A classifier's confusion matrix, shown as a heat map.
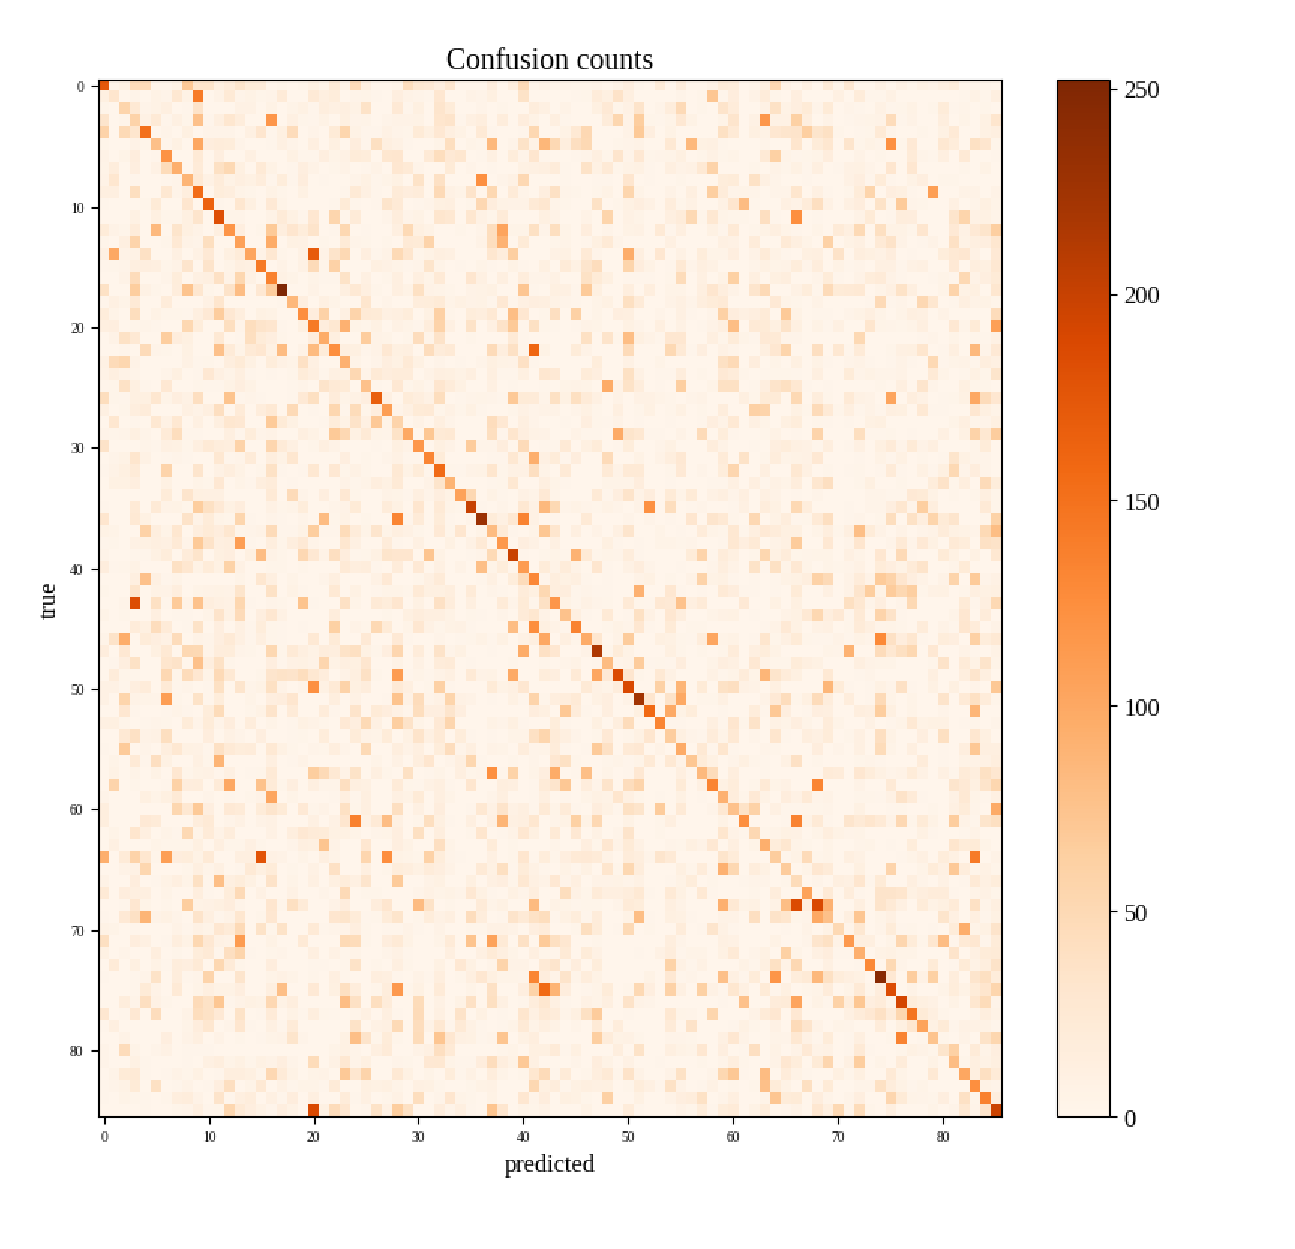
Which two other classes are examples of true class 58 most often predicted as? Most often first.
68, 12
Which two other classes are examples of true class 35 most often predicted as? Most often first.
52, 42
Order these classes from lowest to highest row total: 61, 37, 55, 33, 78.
33, 78, 55, 37, 61
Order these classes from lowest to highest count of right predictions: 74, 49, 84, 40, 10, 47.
40, 84, 10, 49, 47, 74
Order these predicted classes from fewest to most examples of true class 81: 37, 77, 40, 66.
77, 66, 37, 40
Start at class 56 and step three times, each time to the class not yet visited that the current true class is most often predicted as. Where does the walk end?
28
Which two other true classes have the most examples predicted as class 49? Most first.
29, 3
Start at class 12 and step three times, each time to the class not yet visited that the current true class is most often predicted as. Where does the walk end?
16
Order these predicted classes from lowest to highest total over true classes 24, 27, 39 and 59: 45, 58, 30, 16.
58, 30, 45, 16
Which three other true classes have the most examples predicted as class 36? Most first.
8, 40, 10
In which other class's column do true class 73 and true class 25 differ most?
48
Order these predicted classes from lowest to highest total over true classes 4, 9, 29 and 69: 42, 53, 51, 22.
53, 42, 22, 51
